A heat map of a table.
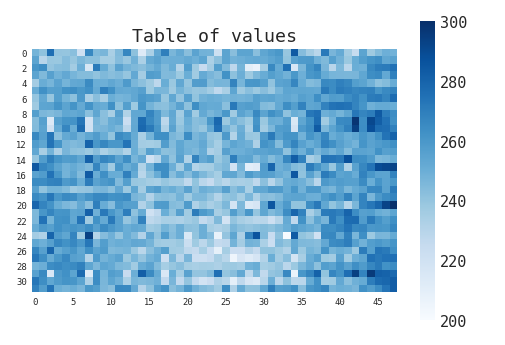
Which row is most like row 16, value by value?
12
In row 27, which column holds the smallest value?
26
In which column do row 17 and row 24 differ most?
29
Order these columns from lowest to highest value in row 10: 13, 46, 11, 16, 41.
11, 13, 16, 41, 46
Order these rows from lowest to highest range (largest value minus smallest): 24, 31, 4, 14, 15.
4, 31, 14, 15, 24
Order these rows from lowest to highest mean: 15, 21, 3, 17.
17, 3, 15, 21
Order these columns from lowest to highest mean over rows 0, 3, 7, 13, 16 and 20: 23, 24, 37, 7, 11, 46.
24, 23, 11, 37, 7, 46
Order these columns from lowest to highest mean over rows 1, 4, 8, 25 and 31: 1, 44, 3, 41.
1, 3, 41, 44
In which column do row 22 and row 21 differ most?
34
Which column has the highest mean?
47
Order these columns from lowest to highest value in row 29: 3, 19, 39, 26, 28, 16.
28, 19, 26, 16, 3, 39
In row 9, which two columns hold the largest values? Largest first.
42, 44
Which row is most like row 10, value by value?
9
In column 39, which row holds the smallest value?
2
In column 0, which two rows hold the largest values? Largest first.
15, 20
